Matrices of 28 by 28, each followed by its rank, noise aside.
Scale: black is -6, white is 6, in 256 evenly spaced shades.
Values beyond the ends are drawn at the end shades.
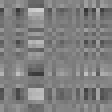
one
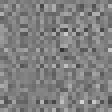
three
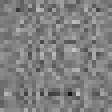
four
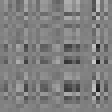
one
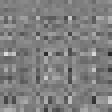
two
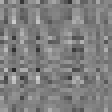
two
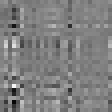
two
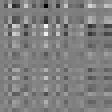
one
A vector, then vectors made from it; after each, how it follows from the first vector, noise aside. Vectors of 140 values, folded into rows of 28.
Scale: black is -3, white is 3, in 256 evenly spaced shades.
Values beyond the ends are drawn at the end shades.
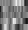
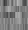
wrapped around, negated, shrunk.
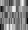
reversed.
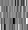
negated, partly zeroed.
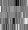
negated, partly zeroed.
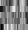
reversed.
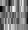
reversed.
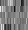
reversed, negated, partly zeroed.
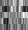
wrapped around.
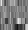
wrapped around, negated, partly zeroed.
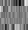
negated, partly zeroed.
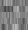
wrapped around, negated, shrunk.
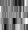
negated.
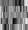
negated.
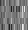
wrapped around, negated, partly zeroed.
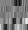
negated, partly zeroed.
